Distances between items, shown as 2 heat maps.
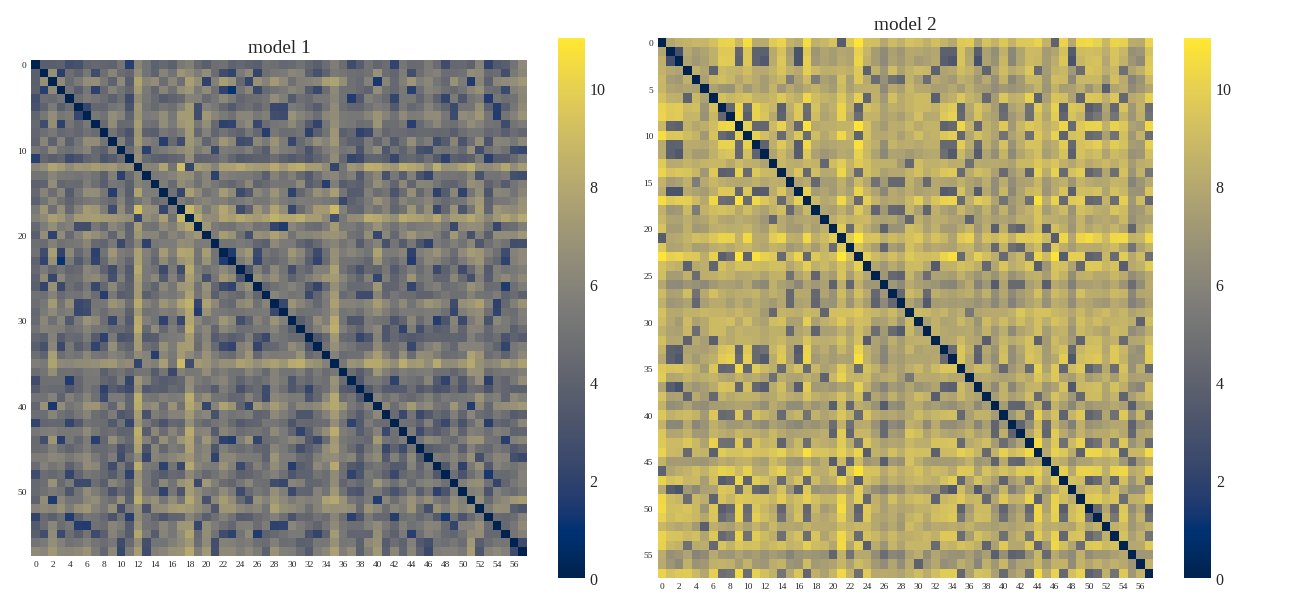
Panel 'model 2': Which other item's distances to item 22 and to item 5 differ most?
52
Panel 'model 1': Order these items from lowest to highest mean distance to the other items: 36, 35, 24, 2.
24, 36, 2, 35
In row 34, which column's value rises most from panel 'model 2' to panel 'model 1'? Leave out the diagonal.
2
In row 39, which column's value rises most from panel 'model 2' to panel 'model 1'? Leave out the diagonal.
20
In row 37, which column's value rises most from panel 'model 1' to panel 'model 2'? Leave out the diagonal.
53
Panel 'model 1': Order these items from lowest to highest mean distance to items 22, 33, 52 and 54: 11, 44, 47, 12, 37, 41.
44, 11, 41, 37, 47, 12
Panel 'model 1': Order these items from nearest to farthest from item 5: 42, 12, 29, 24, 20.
29, 42, 24, 20, 12
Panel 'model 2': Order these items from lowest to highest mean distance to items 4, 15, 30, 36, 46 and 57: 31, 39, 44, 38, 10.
31, 39, 10, 38, 44
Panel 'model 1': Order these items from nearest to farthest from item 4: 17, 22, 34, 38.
38, 17, 34, 22
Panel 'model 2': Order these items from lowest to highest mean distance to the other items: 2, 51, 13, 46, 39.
39, 2, 51, 13, 46
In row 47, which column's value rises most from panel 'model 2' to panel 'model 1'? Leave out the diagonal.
35
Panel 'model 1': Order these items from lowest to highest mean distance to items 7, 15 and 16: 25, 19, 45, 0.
0, 45, 25, 19
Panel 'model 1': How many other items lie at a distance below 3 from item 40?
4
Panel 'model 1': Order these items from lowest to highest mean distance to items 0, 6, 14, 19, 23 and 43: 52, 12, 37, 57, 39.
37, 39, 57, 52, 12
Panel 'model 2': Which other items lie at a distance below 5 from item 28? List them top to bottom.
4, 15, 18, 25, 27, 31
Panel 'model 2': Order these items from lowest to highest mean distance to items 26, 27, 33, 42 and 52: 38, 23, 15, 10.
15, 38, 10, 23
